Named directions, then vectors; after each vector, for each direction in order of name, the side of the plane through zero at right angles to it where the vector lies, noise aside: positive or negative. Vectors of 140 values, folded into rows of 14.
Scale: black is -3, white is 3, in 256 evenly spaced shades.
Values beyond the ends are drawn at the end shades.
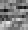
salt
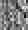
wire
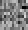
positive, negative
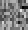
positive, negative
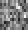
negative, negative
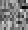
positive, negative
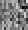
positive, negative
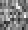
negative, negative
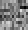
positive, negative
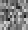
positive, positive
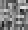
negative, positive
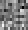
positive, negative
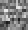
negative, negative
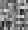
negative, positive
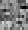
positive, negative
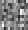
positive, negative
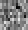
positive, positive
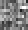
negative, positive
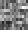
negative, positive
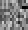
positive, negative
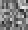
negative, positive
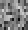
negative, negative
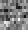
positive, positive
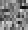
positive, negative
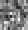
positive, positive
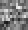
negative, negative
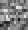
negative, negative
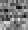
positive, positive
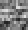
negative, negative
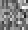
negative, positive
